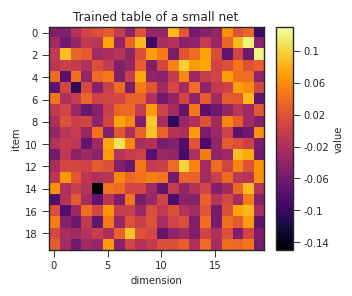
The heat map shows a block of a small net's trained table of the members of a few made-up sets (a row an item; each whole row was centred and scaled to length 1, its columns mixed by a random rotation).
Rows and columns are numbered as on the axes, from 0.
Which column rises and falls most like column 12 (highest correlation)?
15
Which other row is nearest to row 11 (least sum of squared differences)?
1
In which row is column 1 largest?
2
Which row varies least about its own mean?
13
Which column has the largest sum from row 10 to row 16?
18
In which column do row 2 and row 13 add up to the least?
11
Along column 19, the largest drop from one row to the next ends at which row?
10
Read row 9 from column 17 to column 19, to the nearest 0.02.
-0.08 -0.06 0.06
